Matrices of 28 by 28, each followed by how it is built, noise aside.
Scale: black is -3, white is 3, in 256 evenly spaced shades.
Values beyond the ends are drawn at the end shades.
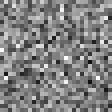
noise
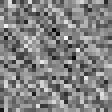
Toeplitz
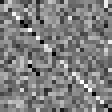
diagonal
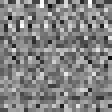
repeating columns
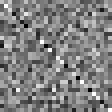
diagonal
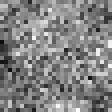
smooth
